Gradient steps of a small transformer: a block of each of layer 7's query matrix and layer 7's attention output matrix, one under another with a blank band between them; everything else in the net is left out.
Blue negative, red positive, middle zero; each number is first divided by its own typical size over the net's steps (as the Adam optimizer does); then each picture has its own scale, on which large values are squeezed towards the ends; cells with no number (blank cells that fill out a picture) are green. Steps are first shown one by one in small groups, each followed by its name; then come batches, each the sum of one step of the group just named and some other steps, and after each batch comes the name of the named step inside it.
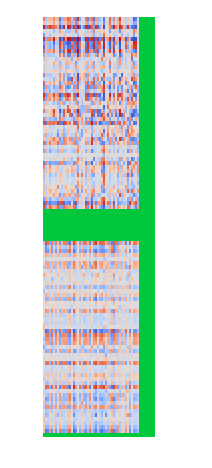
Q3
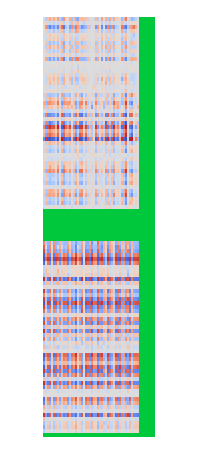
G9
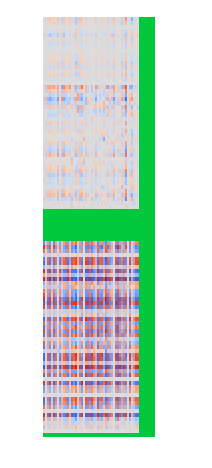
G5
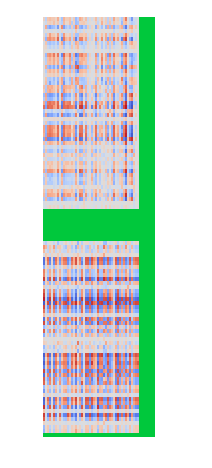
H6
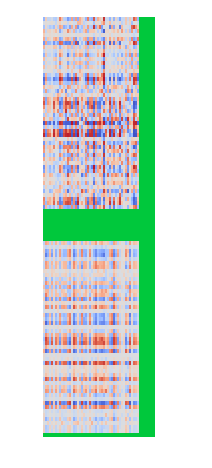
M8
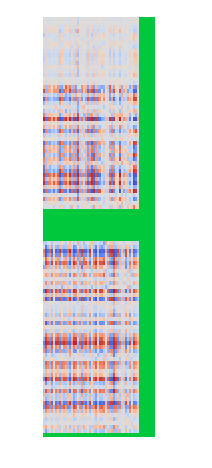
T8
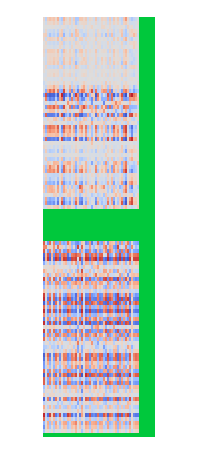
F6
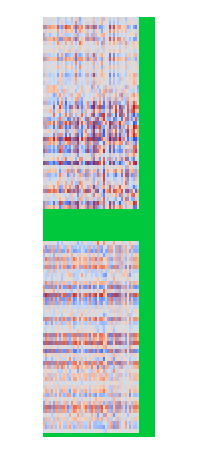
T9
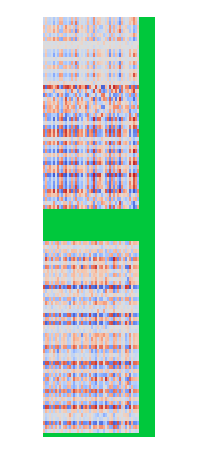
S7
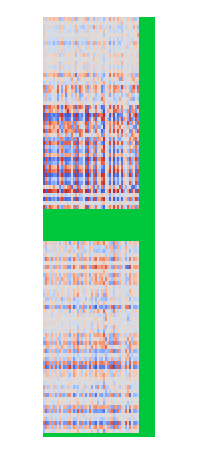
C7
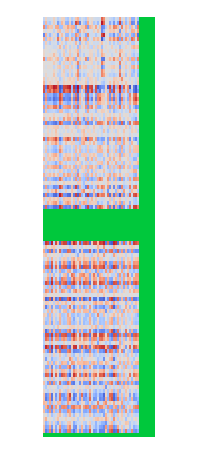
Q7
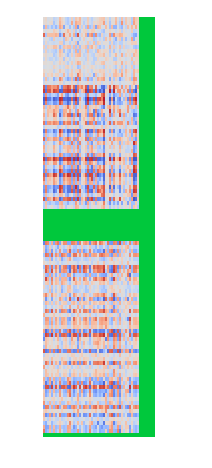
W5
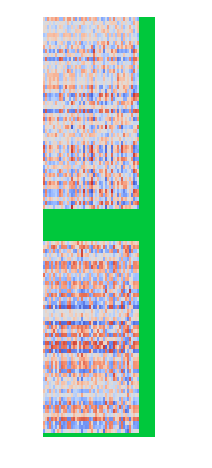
T8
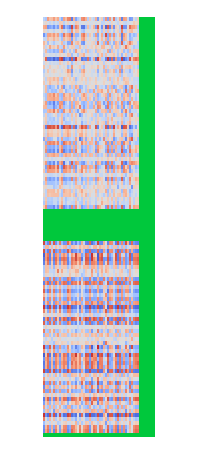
G9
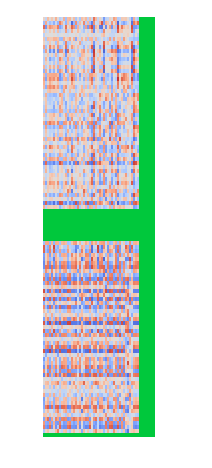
T9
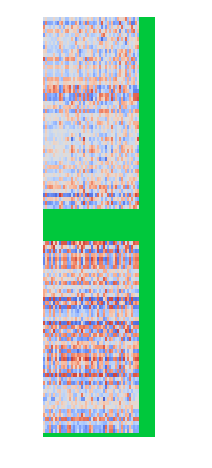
Q7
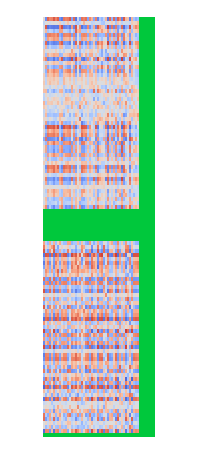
G9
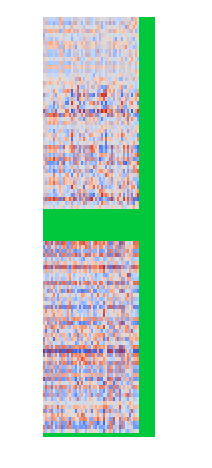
W5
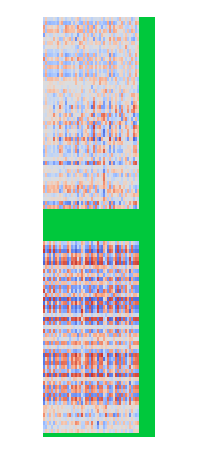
T9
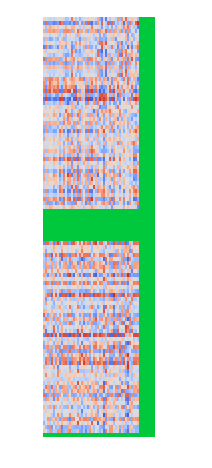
W5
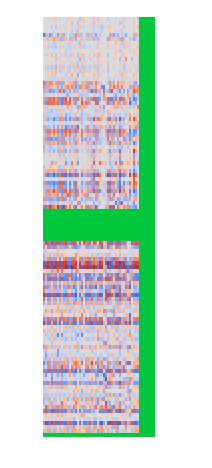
S7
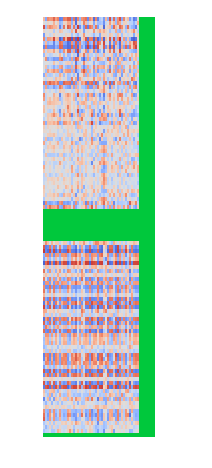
Q3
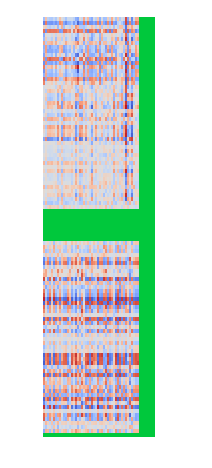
H6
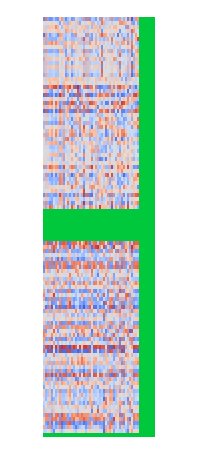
Q7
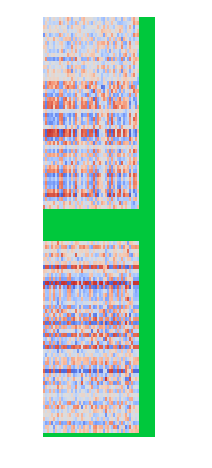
S7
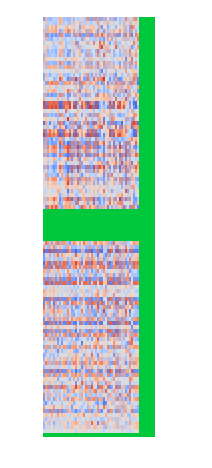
M8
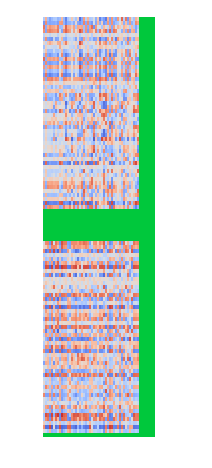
T9
